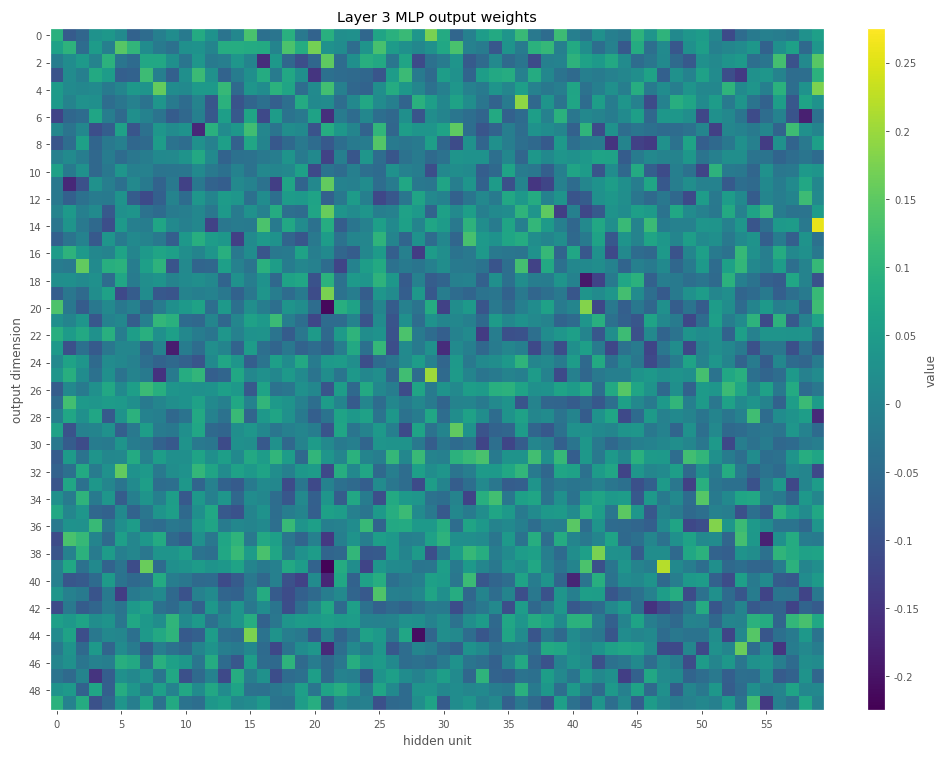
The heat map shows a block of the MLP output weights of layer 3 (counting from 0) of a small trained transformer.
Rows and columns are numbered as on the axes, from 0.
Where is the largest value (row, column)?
14, 59
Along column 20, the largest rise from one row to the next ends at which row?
1
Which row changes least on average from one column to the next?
9
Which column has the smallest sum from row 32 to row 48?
21
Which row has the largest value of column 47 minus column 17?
39
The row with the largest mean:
31
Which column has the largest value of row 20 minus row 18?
41
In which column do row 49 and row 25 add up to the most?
29
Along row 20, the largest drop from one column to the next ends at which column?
42
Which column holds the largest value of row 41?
25
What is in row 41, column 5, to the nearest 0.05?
-0.15
